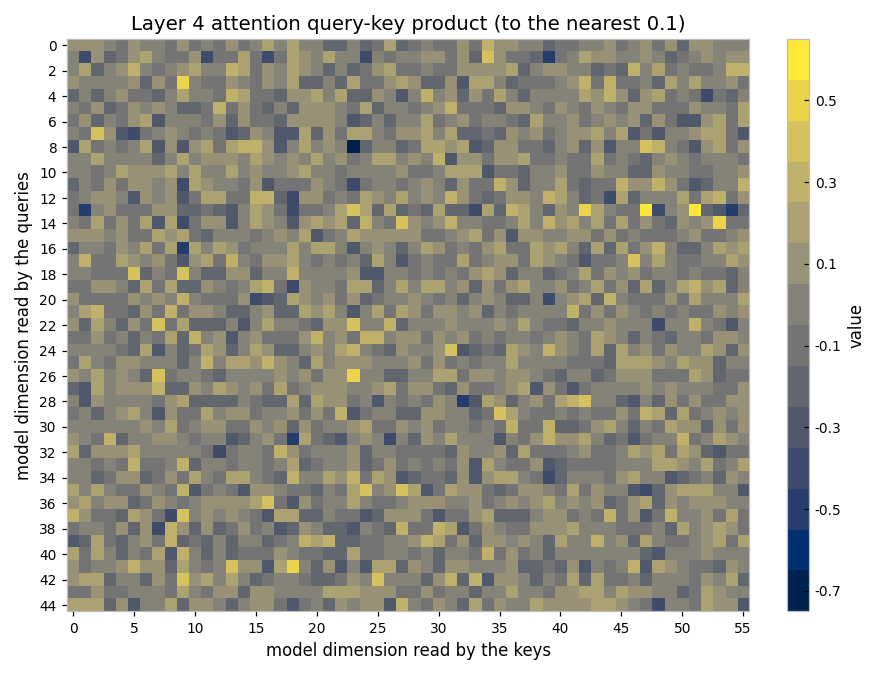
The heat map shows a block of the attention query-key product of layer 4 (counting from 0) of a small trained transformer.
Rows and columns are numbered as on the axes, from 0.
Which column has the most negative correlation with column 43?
5
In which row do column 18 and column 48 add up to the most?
41
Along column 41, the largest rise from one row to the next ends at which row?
28
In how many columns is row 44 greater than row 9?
23
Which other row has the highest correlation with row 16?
11
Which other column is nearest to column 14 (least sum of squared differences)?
4
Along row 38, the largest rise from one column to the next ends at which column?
8
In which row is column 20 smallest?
15
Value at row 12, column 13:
-0.1
